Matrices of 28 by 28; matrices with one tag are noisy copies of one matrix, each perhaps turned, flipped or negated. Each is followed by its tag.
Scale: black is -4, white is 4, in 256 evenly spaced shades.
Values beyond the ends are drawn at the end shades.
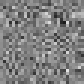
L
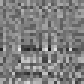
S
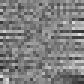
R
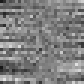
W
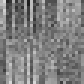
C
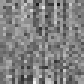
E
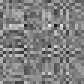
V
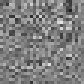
L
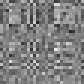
V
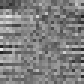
R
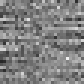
E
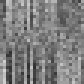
C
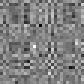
V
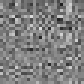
L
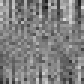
W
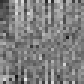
R
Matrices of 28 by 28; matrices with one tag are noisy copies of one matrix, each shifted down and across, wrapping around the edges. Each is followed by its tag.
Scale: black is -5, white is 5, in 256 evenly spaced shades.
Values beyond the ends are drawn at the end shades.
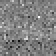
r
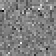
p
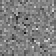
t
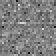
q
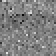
r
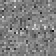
p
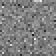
q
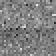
r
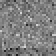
r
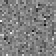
t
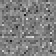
q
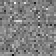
q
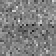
r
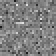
q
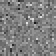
t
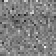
r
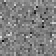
t
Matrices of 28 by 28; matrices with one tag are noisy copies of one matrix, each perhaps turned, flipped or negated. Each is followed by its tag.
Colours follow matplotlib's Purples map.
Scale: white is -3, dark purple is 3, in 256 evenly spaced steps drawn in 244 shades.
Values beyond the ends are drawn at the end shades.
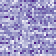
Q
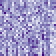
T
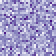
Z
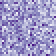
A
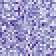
A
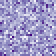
Z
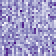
Q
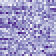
T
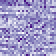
T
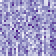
T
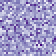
Z
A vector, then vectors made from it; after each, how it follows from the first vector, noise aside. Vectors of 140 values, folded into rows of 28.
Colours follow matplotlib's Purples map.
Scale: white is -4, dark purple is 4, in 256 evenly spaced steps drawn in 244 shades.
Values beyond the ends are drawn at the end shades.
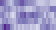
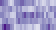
copied.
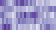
copied.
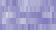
wrapped around, negated, shrunk.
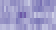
wrapped around, shrunk.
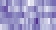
wrapped around, negated.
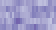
wrapped around, shrunk.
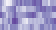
wrapped around, negated.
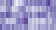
wrapped around, negated.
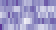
wrapped around, negated.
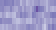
wrapped around, shrunk.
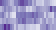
copied.
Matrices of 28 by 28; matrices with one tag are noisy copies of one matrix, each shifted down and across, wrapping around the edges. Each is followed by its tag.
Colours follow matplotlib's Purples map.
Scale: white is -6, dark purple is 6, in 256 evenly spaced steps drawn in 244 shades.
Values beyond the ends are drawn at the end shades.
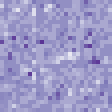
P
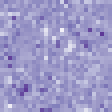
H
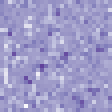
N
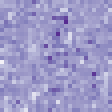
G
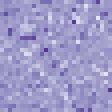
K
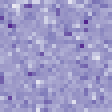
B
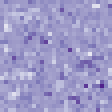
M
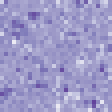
N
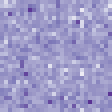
P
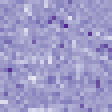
M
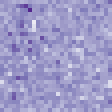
G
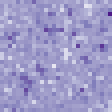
N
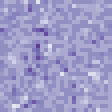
G
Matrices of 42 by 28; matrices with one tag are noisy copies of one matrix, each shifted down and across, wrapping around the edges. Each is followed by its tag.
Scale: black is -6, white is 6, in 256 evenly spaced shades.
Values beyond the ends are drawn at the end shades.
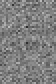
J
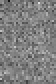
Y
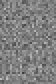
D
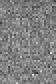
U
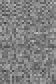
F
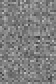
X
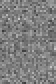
U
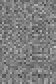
J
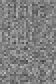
U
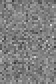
J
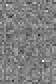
U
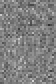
U
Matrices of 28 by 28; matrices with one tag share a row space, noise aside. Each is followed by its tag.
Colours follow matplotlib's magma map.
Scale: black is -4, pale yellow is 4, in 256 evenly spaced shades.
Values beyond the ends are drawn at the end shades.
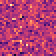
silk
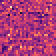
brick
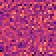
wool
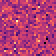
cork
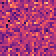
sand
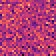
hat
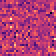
hat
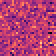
wool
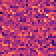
wool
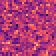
cork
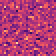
cork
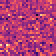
silk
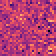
wool
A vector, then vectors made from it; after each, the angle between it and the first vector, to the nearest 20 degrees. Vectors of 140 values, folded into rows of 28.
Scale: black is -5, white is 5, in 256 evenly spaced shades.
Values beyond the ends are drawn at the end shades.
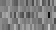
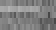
60 degrees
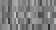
140 degrees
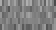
120 degrees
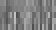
120 degrees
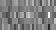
160 degrees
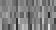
40 degrees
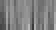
80 degrees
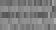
120 degrees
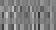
80 degrees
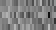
20 degrees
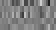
60 degrees
